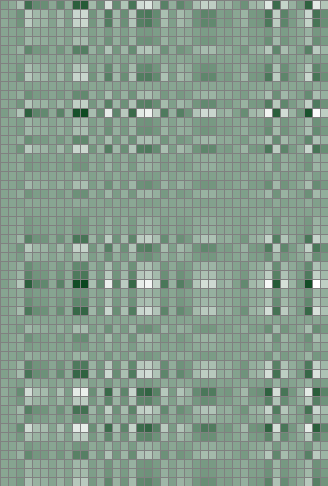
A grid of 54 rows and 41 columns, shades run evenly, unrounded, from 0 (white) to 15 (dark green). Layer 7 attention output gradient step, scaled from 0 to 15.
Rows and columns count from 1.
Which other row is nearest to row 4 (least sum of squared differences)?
40
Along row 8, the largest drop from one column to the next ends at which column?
35
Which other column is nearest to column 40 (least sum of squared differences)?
34
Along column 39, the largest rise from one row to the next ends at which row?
13
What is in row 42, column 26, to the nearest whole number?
4
